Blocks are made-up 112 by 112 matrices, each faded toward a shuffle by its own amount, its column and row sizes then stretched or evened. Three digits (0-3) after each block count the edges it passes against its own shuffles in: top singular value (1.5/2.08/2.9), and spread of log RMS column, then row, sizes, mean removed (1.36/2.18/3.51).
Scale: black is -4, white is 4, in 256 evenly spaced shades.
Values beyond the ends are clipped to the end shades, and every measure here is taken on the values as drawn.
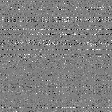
2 0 3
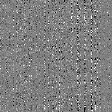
2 3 1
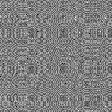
3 1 0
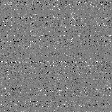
0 1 2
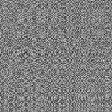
3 1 2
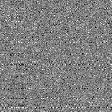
2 0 2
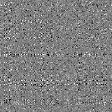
2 2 2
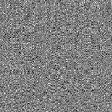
2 1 0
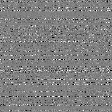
1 1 3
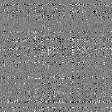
2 2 3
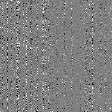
1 3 1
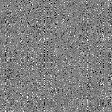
2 2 0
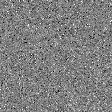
1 0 0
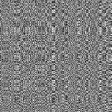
3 3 1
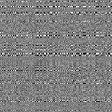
3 1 3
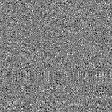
2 0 1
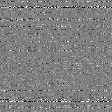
2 0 3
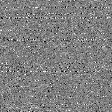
1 0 2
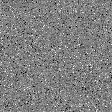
0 0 0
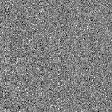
2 1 0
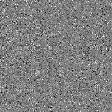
2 1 0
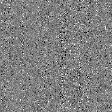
0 2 0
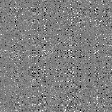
2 2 2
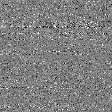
1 0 2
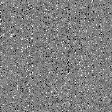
0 2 0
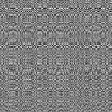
3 1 3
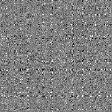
2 2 2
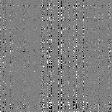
1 3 2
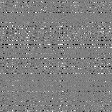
2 1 3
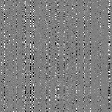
3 3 1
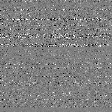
0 1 3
